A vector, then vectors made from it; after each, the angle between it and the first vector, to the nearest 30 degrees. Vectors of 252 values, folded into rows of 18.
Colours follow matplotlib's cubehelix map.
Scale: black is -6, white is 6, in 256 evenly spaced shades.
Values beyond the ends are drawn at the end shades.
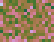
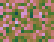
120 degrees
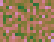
60 degrees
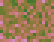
30 degrees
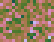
60 degrees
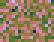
120 degrees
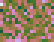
30 degrees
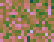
60 degrees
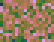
150 degrees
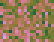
120 degrees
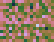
90 degrees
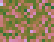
30 degrees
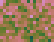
60 degrees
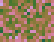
30 degrees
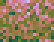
120 degrees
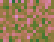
90 degrees
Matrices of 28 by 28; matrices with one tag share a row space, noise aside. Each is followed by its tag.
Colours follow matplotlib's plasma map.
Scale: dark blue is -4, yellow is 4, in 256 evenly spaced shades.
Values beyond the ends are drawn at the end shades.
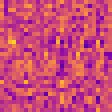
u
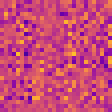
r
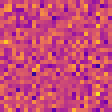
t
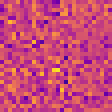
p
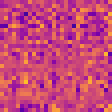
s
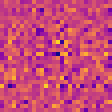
p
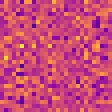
t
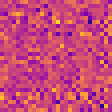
s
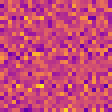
r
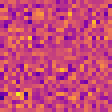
r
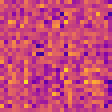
p
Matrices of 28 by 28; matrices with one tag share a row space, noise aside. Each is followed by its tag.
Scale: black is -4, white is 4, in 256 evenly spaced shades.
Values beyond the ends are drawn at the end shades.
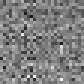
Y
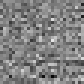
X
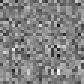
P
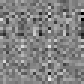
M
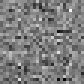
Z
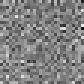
P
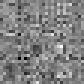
Z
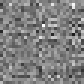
X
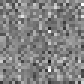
M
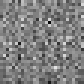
M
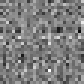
M
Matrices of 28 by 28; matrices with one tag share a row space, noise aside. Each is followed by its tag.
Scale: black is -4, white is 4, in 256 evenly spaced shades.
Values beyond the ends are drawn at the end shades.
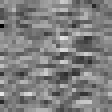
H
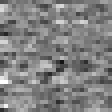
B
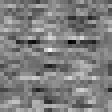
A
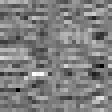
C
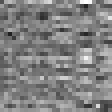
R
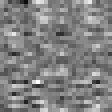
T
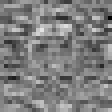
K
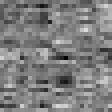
R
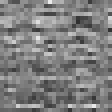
A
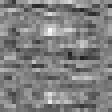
A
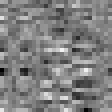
H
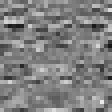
K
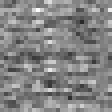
A
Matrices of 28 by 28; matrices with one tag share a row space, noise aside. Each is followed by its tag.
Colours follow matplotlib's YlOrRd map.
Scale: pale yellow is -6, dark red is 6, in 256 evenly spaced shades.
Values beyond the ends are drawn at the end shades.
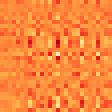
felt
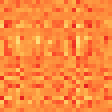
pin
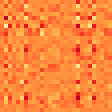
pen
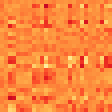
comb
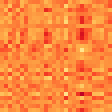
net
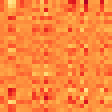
comb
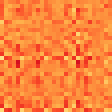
pin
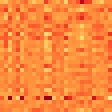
net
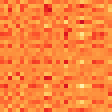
net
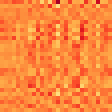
felt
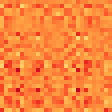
pin
